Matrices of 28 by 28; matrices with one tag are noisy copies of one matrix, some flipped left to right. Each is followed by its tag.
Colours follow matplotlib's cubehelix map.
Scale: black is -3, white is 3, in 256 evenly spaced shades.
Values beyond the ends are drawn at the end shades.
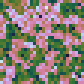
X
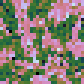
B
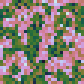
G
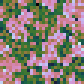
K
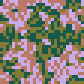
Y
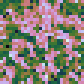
X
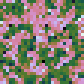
X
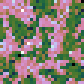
B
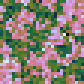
K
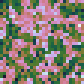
X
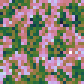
G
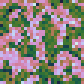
G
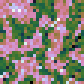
B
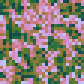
X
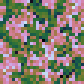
K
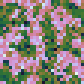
G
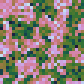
B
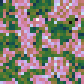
B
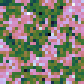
K
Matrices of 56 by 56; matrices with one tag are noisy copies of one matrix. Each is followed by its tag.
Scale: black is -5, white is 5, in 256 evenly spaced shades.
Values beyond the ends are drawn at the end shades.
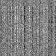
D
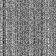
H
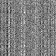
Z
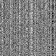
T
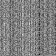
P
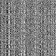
Z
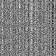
T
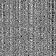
T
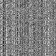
H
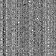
H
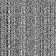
Z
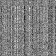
D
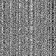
T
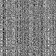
H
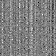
T
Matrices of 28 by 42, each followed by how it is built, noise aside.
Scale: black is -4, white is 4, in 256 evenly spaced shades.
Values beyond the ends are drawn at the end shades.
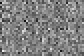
low rank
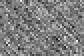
Toeplitz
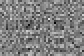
blocks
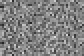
repeating rows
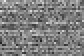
blocks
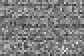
blocks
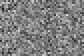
repeating rows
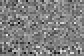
uneven rows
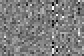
uneven columns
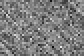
Toeplitz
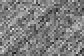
Hankel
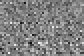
uneven rows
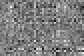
low rank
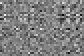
low rank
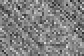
Toeplitz
